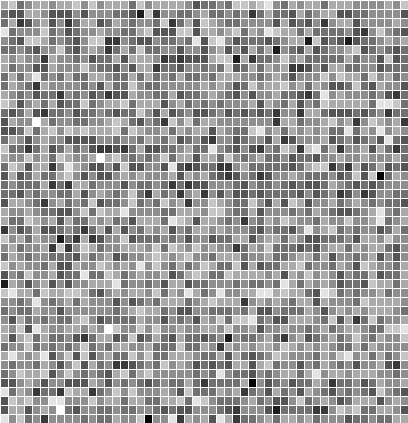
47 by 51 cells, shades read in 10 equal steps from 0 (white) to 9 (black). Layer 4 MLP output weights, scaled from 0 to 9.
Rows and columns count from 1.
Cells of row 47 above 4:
18
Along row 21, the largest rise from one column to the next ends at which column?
7
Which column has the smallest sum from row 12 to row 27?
48
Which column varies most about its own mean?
1
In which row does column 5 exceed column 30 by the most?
44
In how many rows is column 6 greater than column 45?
19
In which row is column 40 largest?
46
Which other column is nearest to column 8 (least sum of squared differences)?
12
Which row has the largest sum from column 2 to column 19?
17
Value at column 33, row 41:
3
